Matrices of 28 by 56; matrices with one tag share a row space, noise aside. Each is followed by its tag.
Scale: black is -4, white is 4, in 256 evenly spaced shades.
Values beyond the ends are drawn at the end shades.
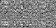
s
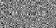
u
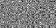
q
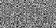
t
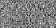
q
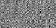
q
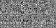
s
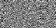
u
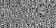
q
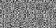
t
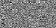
u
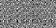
t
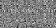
t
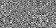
u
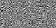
u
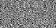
t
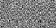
q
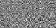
q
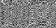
u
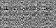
s
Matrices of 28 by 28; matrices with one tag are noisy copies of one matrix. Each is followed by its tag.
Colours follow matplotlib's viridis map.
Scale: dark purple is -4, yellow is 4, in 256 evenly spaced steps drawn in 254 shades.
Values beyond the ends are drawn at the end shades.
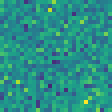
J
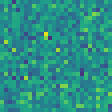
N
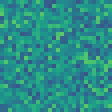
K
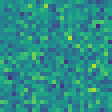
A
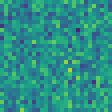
N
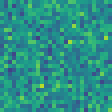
A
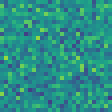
K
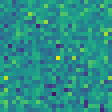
A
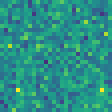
J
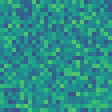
N
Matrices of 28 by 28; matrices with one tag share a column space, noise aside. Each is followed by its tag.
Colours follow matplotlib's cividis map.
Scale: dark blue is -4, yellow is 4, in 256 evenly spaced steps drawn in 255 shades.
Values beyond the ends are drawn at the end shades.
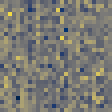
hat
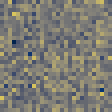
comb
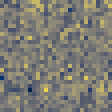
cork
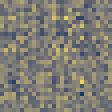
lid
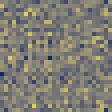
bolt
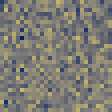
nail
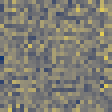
nail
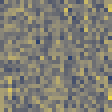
hat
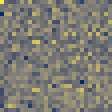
bolt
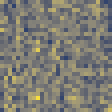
hat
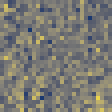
hat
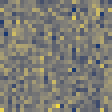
nail
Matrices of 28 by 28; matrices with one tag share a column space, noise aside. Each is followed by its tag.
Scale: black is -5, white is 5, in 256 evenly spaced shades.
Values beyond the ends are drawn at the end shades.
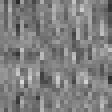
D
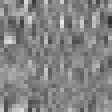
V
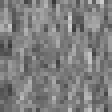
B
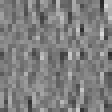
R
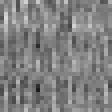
B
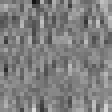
V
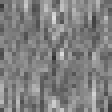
R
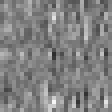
R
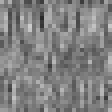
B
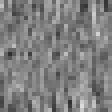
R
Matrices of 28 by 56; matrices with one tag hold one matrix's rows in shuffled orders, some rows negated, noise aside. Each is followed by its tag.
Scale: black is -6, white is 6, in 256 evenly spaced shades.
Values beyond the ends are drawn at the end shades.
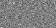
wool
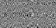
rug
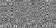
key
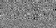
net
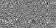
key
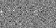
wool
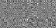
rug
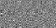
wool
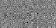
rug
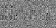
key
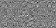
rug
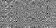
key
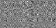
rug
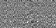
rug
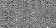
key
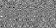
wool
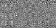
key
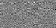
net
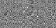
rug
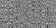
key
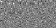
wool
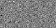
wool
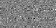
net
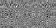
key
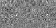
key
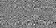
net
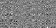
key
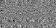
wool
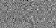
rug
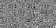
net
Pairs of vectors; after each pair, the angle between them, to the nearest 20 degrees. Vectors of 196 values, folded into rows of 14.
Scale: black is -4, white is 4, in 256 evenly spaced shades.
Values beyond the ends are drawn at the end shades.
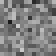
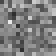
160 degrees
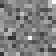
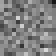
120 degrees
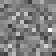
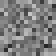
140 degrees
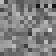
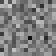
100 degrees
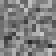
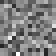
120 degrees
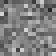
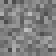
60 degrees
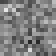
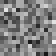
60 degrees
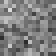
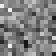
40 degrees
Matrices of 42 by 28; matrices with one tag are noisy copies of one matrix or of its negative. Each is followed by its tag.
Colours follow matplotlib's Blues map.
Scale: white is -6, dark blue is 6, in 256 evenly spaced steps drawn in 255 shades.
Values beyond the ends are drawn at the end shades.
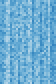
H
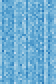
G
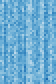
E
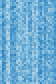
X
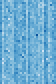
G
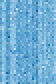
X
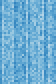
G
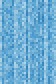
G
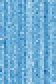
E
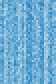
E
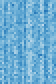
E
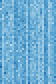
G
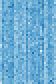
G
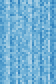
H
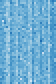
H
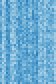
X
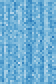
E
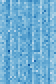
H
